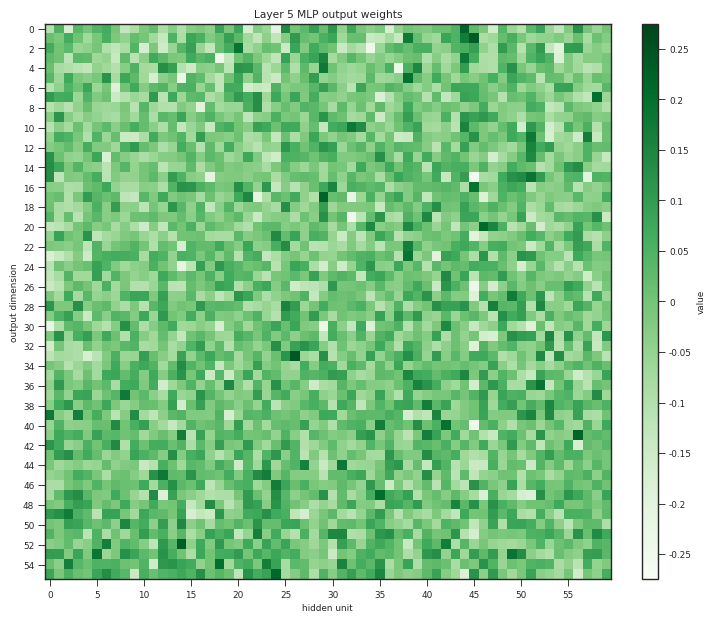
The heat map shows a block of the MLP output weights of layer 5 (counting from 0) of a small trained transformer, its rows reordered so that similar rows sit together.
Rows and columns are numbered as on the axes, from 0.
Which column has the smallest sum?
54
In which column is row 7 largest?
58
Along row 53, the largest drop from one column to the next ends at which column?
6
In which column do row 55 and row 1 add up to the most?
45
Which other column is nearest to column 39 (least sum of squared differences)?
48
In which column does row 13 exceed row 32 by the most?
0
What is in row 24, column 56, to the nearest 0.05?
-0.1
